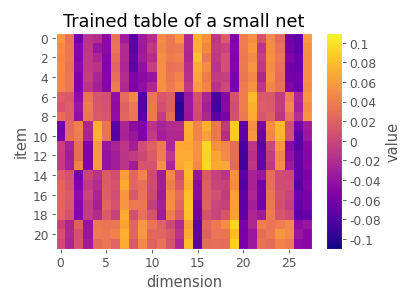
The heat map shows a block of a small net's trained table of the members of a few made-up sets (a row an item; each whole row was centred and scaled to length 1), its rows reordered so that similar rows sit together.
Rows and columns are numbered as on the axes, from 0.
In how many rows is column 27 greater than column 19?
9
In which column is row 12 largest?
16
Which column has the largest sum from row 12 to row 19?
14
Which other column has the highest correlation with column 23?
1
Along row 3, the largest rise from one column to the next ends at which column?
27
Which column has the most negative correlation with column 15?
7
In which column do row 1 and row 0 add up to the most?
15
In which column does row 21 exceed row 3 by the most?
19
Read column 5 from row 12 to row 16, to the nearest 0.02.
-0.04 -0.04 0.02 0.02 0.02
